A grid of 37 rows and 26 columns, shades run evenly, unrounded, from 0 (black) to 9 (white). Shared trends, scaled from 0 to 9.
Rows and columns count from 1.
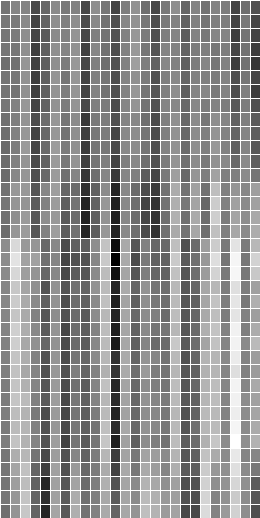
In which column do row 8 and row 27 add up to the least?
12
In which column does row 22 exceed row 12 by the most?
24
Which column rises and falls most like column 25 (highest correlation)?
6
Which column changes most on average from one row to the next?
26
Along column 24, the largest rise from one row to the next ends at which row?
18
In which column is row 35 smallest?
5
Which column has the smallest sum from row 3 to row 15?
9
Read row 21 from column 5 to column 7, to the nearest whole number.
3 5 3
